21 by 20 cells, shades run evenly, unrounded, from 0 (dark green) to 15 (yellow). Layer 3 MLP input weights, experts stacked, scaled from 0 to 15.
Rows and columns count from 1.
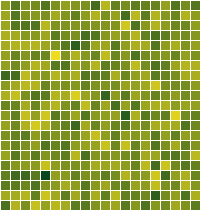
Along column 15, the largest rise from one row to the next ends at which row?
5
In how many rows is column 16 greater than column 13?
10
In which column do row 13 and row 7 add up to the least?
7
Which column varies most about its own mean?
16
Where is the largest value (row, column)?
6, 6
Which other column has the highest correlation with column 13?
15
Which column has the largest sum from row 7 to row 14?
3
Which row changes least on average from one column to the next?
9
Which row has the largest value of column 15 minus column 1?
8
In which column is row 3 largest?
13
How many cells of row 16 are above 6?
14
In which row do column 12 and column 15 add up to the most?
17
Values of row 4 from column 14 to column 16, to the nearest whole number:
11 6 4
